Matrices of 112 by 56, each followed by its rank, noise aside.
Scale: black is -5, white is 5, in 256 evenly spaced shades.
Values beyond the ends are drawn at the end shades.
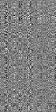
five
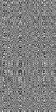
five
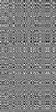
three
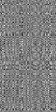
four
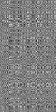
three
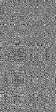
five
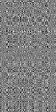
three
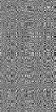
four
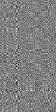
four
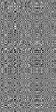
four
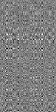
three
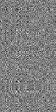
six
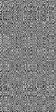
four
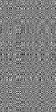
three
